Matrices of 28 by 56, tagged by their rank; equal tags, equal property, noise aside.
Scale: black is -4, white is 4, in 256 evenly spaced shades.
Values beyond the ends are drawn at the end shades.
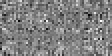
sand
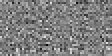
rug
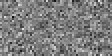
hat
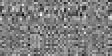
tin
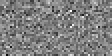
hat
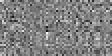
rug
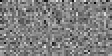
sand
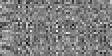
tin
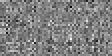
sand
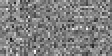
rug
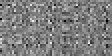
tin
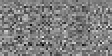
sand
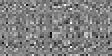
tin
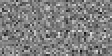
hat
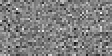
hat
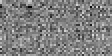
tin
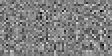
tin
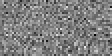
hat
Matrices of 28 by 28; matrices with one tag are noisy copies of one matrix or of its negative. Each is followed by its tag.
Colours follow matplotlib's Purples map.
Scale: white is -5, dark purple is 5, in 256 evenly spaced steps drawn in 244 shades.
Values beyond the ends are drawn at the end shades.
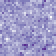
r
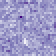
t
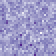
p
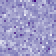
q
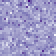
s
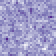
r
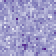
r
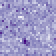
t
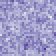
r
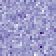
p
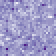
r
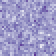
p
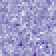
p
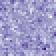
r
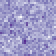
t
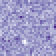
t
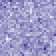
r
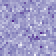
p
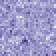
t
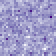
r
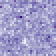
t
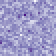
q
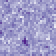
t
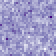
r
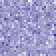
s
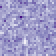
t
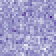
r
